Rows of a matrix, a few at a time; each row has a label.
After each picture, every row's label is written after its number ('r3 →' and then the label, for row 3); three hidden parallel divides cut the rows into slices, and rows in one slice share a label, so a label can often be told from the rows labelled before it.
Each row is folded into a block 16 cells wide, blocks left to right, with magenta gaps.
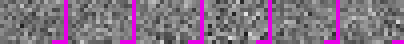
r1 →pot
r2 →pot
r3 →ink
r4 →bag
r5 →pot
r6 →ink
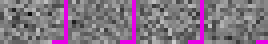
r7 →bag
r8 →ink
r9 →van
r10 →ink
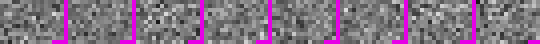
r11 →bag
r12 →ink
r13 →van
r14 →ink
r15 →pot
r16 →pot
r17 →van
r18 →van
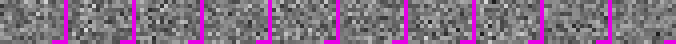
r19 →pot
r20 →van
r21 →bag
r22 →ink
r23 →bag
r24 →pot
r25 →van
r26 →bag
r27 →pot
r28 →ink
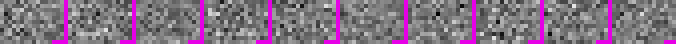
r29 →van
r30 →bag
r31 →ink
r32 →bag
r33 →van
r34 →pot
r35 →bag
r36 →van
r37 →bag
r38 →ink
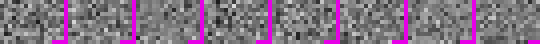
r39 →bag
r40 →bag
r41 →pot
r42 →bag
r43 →van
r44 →bag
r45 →ink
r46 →ink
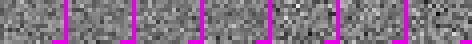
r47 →ink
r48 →ink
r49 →ink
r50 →ink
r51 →van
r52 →pot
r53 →bag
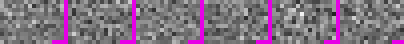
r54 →pot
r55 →van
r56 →ink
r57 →ink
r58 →van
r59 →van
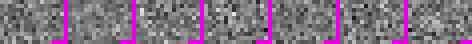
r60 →bag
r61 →pot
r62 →bag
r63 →van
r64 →pot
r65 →bag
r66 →van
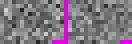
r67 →bag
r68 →pot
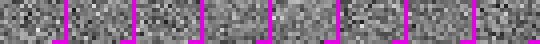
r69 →bag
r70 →van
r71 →bag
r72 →ink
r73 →ink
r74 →van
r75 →ink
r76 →van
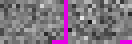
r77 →ink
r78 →van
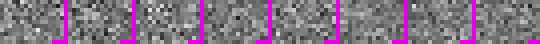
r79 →bag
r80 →van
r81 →van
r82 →ink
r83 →van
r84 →pot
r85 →pot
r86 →pot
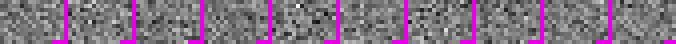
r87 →ink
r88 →bag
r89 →pot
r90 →pot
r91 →van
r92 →pot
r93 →bag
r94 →ink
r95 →ink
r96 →ink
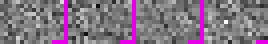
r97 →van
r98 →van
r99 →pot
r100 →bag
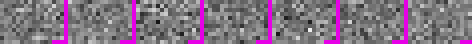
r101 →ink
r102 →pot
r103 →van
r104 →pot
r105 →bag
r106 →ink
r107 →pot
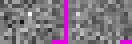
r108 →van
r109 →pot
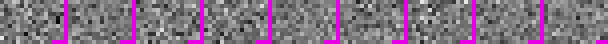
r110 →van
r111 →ink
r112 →van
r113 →van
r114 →ink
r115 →bag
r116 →van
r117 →ink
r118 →pot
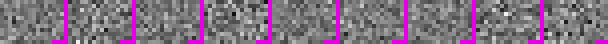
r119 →pot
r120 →van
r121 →ink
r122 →bag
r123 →pot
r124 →pot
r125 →pot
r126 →van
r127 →van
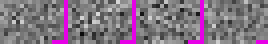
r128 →pot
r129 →van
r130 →van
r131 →pot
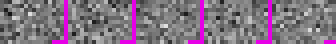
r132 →van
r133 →bag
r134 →ink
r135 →bag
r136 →pot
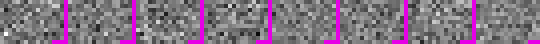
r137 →van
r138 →pot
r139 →bag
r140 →van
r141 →pot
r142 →pot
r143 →van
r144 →pot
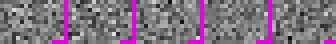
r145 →van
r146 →bag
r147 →van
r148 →pot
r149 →bag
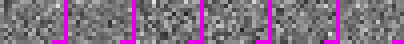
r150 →ink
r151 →pot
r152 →van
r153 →van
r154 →van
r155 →ink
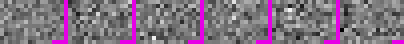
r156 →pot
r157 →van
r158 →van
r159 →ink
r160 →van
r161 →van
